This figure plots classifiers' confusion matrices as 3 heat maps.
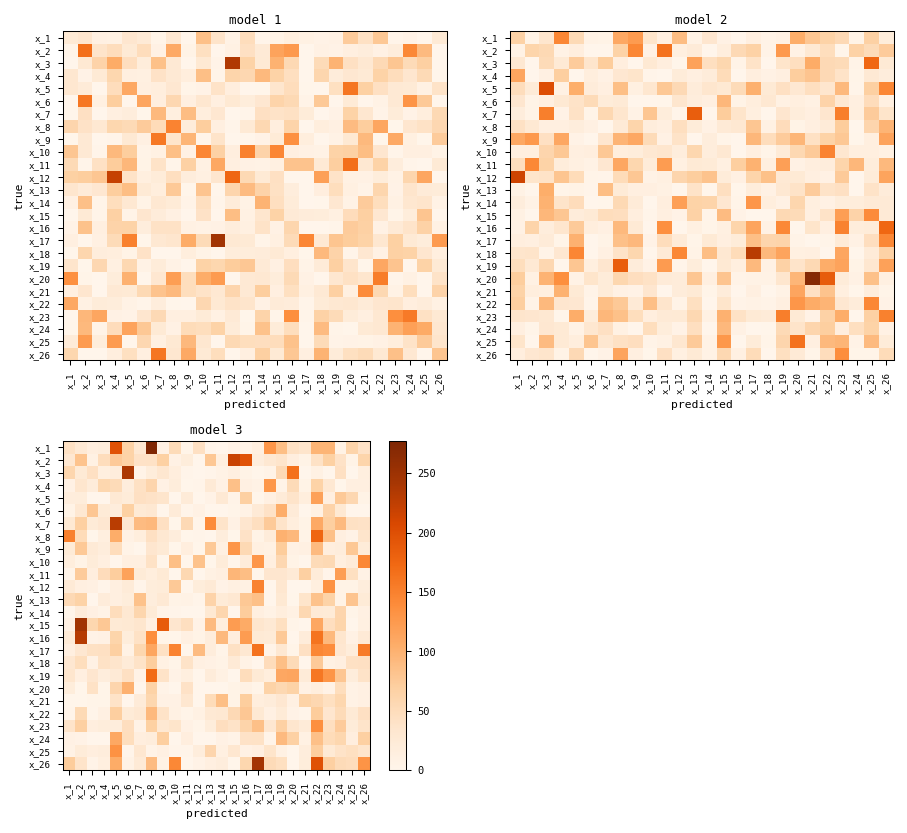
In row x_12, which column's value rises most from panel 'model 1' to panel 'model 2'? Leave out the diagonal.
x_1
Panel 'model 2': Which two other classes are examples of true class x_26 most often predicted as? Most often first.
x_23, x_8
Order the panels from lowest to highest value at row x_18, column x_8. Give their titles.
model 1, model 2, model 3
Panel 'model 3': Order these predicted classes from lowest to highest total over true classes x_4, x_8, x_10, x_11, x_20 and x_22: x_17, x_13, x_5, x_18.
x_13, x_17, x_18, x_5
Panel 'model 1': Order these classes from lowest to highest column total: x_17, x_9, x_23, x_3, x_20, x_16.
x_17, x_3, x_9, x_23, x_20, x_16
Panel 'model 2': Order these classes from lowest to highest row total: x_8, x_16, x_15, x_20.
x_8, x_15, x_16, x_20
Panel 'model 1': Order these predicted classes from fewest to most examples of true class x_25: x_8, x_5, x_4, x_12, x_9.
x_5, x_8, x_12, x_9, x_4
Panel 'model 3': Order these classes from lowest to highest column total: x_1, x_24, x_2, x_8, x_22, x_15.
x_1, x_15, x_24, x_2, x_8, x_22
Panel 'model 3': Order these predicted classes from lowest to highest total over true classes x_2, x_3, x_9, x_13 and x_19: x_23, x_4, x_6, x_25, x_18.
x_18, x_4, x_25, x_23, x_6
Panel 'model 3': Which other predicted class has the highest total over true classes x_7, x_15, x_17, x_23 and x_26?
x_22
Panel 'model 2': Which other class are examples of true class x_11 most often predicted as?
x_2
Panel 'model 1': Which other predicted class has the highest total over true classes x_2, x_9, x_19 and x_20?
x_16
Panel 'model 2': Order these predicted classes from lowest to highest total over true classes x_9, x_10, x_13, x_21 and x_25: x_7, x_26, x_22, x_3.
x_26, x_7, x_3, x_22
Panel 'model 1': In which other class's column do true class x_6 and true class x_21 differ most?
x_2
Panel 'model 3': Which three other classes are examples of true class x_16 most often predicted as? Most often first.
x_2, x_22, x_8
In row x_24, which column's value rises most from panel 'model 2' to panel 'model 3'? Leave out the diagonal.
x_5
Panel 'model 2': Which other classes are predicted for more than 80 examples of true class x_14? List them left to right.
x_3, x_12, x_17
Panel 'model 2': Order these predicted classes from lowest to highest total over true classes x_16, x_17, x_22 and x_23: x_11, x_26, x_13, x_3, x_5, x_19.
x_13, x_3, x_11, x_5, x_19, x_26
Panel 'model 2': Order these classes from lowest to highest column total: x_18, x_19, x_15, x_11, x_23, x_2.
x_18, x_2, x_11, x_15, x_19, x_23
